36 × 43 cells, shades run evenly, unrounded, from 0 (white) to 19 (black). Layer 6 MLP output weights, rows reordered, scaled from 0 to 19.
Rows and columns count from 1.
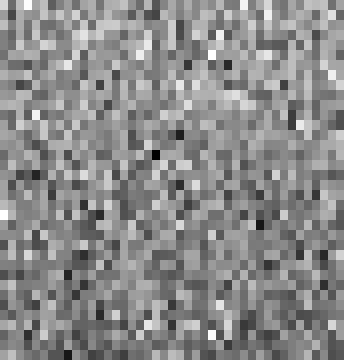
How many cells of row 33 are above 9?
23
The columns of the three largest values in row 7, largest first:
29, 24, 4
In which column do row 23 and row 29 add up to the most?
11
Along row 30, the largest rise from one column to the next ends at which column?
40
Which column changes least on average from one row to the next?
26
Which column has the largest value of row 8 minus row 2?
34
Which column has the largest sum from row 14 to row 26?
38
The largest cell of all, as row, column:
16, 20
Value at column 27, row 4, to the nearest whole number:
12
